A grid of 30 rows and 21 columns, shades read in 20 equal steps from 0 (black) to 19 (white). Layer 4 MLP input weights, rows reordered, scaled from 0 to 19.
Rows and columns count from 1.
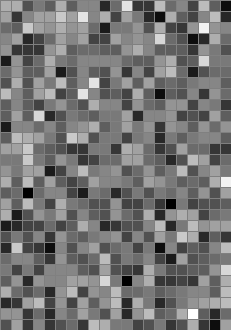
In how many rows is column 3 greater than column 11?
12
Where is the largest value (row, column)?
29, 18
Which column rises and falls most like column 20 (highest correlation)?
8
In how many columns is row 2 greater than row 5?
13
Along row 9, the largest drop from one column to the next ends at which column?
6
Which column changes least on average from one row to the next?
7
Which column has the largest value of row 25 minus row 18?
3
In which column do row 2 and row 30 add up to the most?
10
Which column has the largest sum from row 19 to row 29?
21
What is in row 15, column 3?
15
